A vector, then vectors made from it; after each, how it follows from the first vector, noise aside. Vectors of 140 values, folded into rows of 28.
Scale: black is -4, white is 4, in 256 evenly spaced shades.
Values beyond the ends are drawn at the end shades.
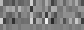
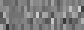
reversed, negated, partly zeroed.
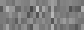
reversed, shrunk.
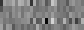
negated, partly zeroed.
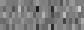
reversed, negated, partly zeroed.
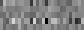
negated, partly zeroed.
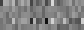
negated, partly zeroed.
